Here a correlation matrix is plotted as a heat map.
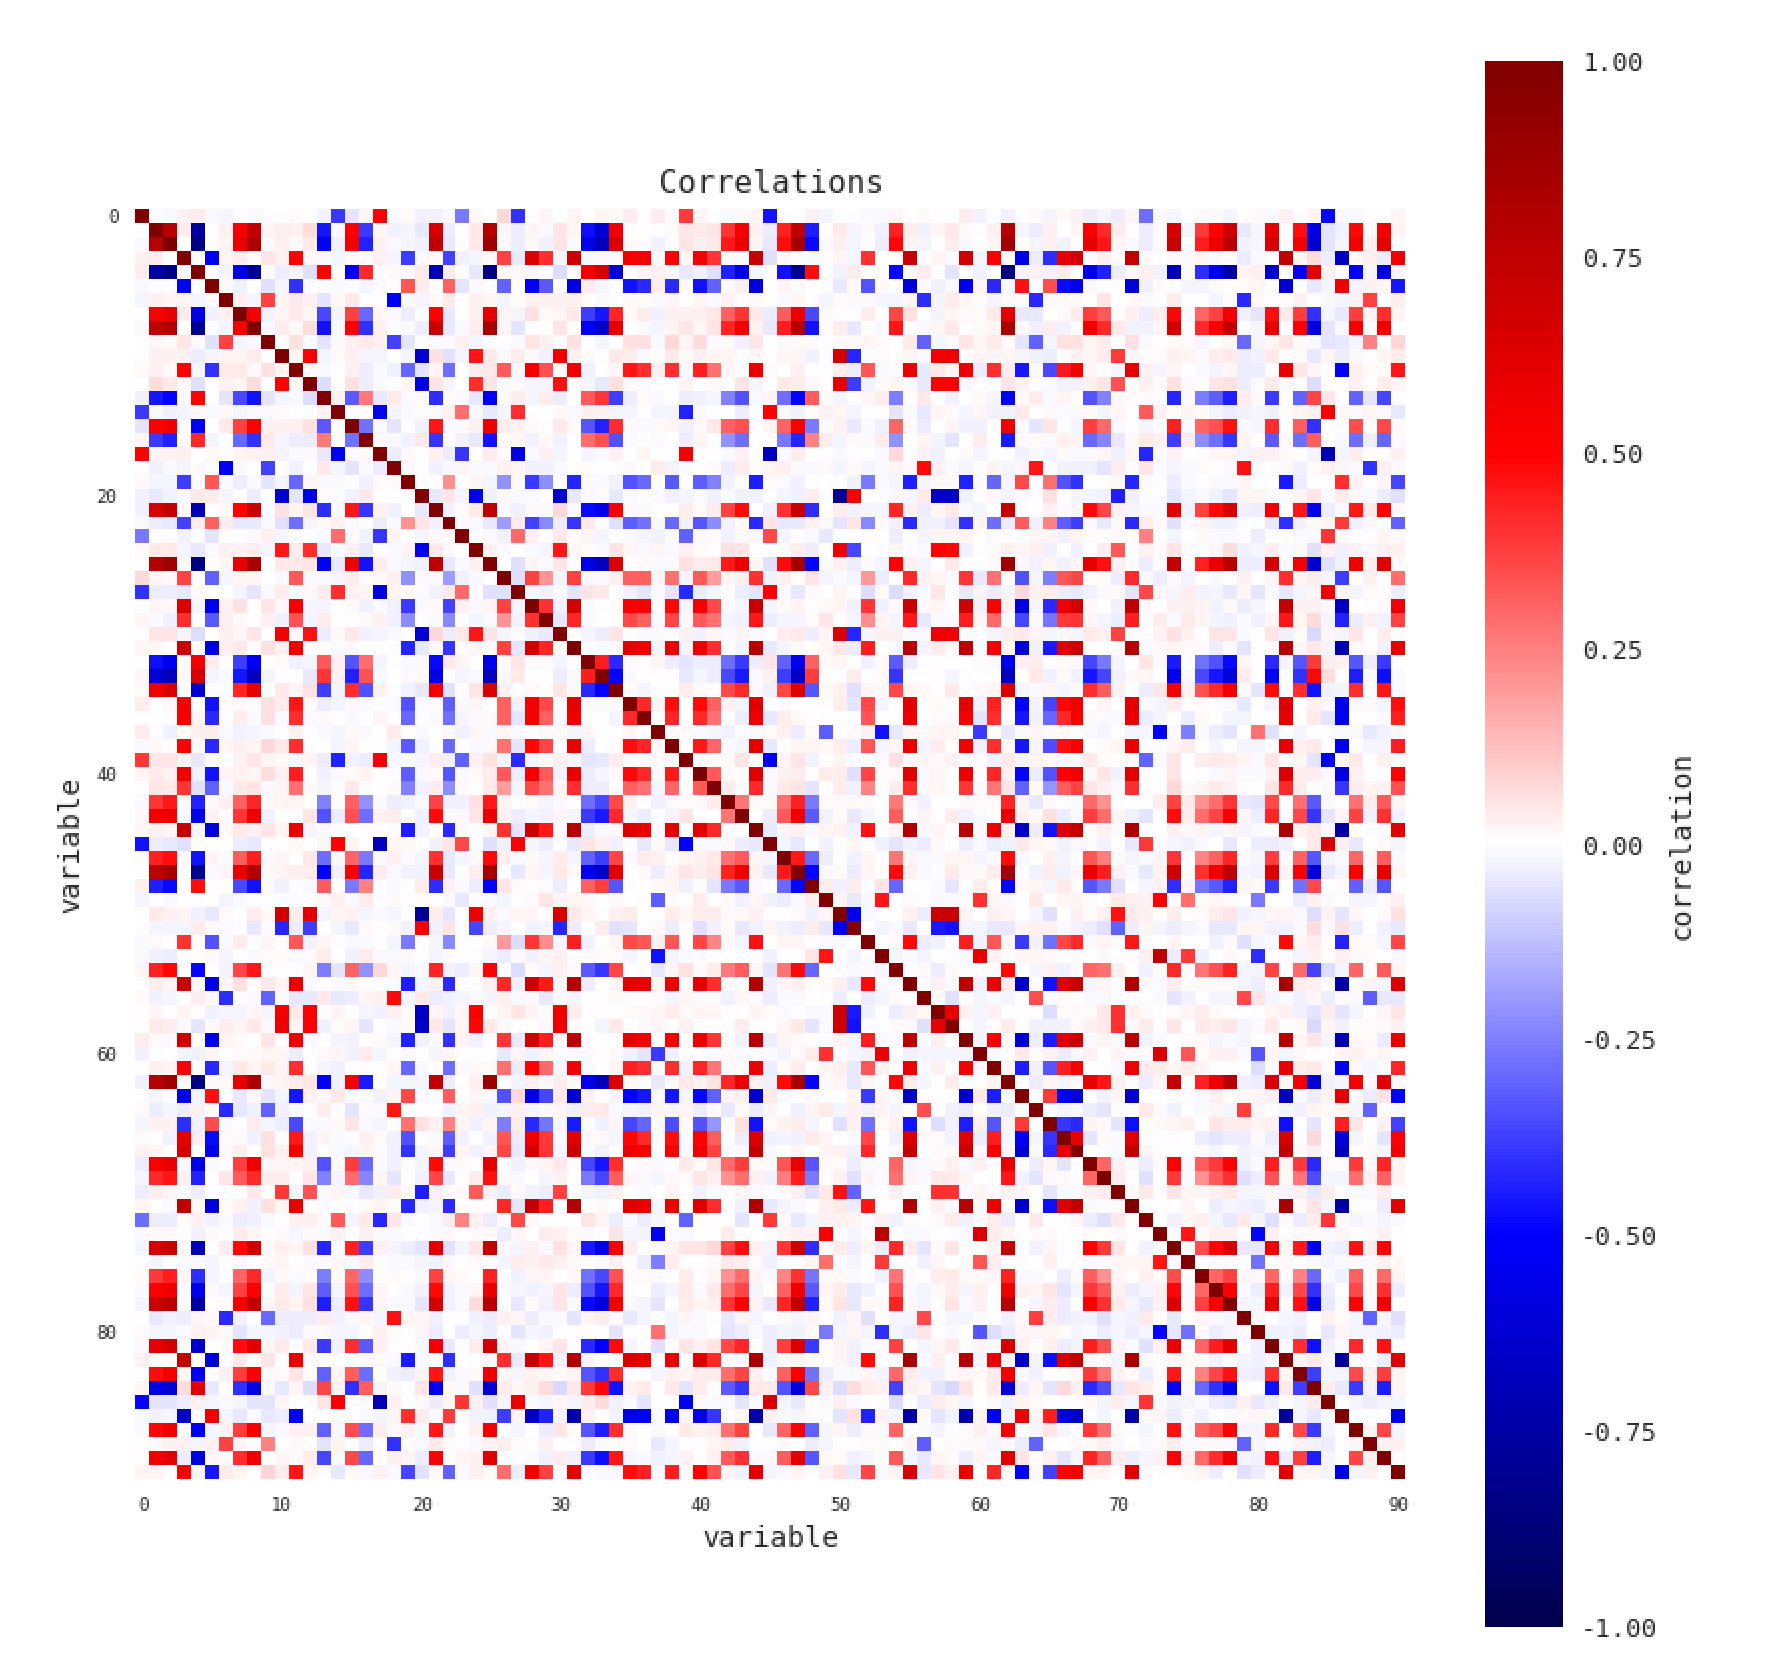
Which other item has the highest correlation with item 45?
85
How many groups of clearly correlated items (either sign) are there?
6
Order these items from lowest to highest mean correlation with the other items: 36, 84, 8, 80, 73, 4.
4, 84, 80, 73, 36, 8
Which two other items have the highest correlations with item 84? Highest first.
4, 33
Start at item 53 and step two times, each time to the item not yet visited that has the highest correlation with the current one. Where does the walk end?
60
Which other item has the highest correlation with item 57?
50
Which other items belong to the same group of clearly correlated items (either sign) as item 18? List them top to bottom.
6, 9, 56, 64, 79, 88
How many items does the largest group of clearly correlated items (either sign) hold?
31
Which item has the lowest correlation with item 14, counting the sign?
17
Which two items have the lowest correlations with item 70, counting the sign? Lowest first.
20, 51
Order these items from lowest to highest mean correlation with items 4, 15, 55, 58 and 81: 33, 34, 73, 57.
33, 73, 34, 57
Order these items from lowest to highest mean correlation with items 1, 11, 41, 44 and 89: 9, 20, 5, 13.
5, 13, 20, 9
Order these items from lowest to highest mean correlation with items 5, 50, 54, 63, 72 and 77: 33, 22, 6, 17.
33, 17, 6, 22
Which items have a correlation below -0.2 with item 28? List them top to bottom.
5, 19, 22, 63, 65, 86
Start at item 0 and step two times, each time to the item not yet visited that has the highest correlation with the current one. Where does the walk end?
39
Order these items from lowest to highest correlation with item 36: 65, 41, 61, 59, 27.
65, 27, 41, 61, 59
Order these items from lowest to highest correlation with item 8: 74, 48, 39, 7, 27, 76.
48, 27, 39, 76, 7, 74
